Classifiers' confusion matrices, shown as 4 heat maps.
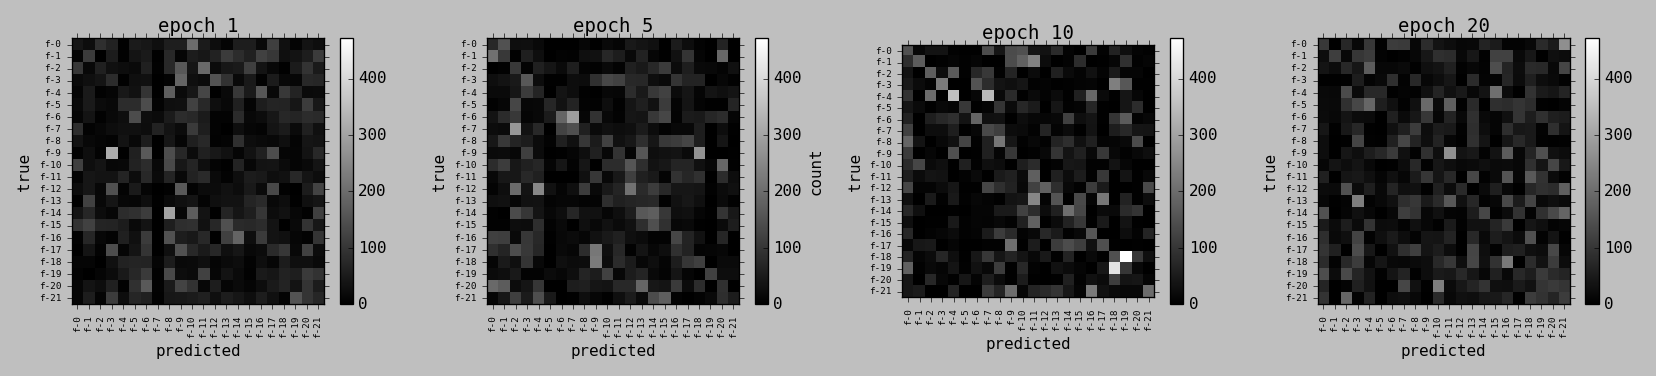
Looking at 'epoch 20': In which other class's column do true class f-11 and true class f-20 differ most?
f-10
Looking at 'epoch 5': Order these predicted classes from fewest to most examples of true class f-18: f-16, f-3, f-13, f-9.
f-13, f-16, f-3, f-9
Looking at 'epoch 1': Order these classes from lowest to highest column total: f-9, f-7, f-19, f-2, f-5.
f-7, f-2, f-19, f-5, f-9
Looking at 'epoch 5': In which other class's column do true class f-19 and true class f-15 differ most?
f-14
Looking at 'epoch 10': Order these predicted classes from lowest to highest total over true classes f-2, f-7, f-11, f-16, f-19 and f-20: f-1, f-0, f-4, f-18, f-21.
f-1, f-21, f-4, f-0, f-18
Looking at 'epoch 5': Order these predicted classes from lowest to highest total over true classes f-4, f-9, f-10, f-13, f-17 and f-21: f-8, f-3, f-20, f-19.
f-19, f-8, f-20, f-3
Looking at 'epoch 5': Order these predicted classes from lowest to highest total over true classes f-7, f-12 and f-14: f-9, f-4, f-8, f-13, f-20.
f-9, f-20, f-8, f-13, f-4
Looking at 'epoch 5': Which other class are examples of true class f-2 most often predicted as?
f-15
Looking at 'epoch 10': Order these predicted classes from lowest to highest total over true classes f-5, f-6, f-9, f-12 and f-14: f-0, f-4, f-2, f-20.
f-2, f-20, f-4, f-0
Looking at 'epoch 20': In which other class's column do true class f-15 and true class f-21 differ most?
f-2
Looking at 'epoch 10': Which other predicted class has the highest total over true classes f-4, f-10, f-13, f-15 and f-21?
f-11
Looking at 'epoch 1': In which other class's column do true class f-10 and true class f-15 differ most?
f-13
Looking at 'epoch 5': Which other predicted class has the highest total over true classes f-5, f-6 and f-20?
f-7
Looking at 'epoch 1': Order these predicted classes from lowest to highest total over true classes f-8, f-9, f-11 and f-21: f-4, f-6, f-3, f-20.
f-4, f-20, f-6, f-3
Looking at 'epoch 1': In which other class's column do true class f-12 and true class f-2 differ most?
f-11
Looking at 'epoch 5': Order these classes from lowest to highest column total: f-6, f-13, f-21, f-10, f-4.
f-21, f-6, f-10, f-4, f-13
